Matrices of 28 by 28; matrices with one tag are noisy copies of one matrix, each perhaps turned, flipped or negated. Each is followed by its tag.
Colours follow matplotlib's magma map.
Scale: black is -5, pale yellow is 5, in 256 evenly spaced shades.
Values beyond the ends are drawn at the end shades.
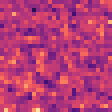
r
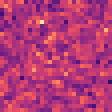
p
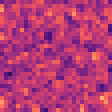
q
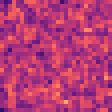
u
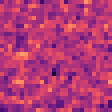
u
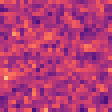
q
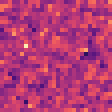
u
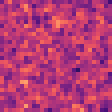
u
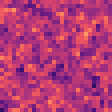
p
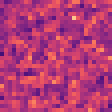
r
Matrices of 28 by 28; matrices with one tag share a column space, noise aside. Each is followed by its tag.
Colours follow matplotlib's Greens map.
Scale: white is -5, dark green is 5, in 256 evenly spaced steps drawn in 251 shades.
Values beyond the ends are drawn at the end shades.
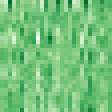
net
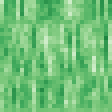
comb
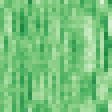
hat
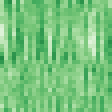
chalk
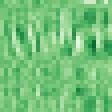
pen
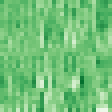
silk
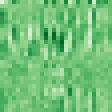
pen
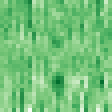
silk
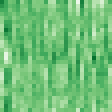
chalk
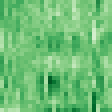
silk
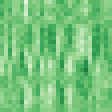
comb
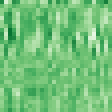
pen
